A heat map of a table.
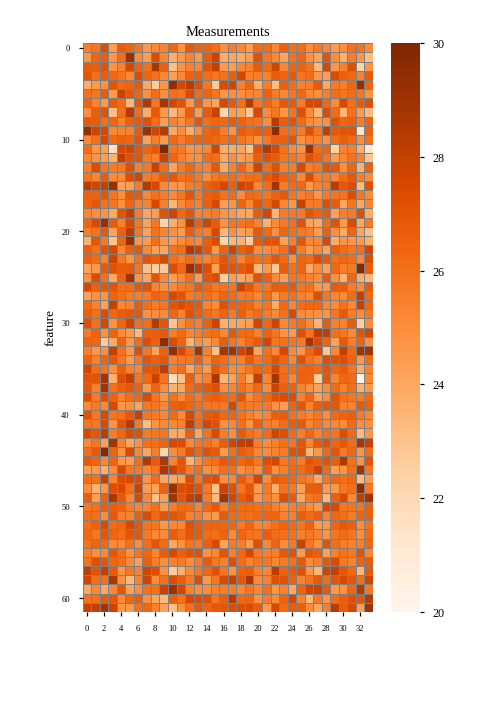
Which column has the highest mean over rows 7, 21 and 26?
5
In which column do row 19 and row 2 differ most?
9
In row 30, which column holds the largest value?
8
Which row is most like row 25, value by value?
1
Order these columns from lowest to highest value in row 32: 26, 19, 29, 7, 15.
29, 15, 19, 7, 26
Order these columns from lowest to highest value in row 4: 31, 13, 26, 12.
26, 31, 13, 12
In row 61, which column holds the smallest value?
10
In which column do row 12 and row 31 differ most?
33
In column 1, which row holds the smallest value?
48
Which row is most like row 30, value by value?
2
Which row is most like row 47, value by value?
37
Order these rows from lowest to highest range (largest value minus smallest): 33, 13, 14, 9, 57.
14, 13, 57, 33, 9
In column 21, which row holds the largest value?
11
